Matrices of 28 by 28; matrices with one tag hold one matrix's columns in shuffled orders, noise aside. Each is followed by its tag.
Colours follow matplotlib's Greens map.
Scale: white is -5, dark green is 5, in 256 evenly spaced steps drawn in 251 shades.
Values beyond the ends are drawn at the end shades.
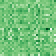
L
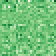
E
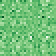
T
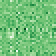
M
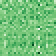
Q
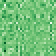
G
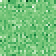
E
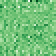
E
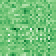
L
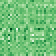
L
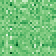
Q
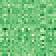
L
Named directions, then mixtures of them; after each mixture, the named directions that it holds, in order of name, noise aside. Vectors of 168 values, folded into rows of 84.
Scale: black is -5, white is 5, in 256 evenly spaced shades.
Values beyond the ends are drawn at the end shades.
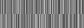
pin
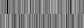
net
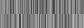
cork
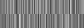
cork, net.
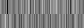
net.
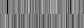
net.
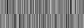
cork, net.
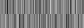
cork, net.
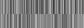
cork, pin.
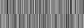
cork, net.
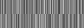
pin.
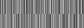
pin.
